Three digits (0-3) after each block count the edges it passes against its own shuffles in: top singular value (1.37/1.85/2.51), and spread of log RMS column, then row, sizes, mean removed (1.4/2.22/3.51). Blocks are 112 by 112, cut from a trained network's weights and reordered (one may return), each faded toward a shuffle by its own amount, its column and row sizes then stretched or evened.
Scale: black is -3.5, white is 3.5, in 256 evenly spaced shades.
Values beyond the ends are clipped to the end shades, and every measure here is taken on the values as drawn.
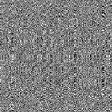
3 2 1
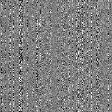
2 3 0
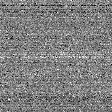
2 0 2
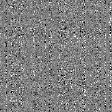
0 3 1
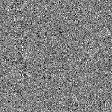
2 1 0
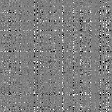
2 3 2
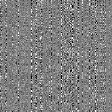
3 3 0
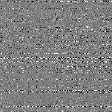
2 2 3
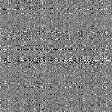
3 1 3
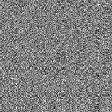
3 1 1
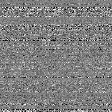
1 1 3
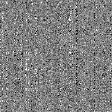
1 2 1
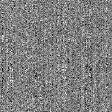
1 2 0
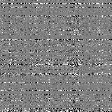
1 2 3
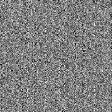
2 2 0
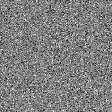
1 0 0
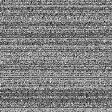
3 1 0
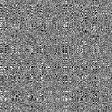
3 2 2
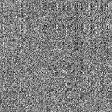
2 1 1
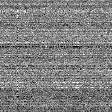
3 1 2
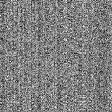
2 0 1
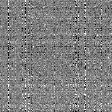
2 3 1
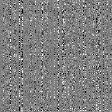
2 3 1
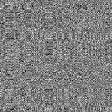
3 0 2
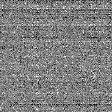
2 2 1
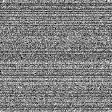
3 1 1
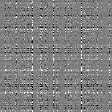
3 3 2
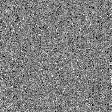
0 1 0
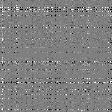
2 2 3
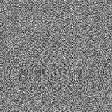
3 1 0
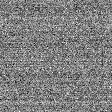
1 0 0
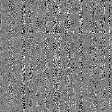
2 3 1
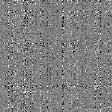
1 3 2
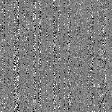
0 3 0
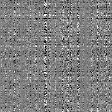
2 3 1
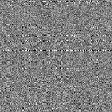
3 1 2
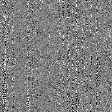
0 3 0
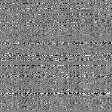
2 0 3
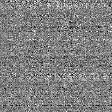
1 2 2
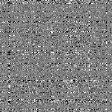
2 2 3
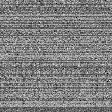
3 0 0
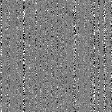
1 3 0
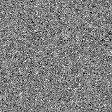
0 0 1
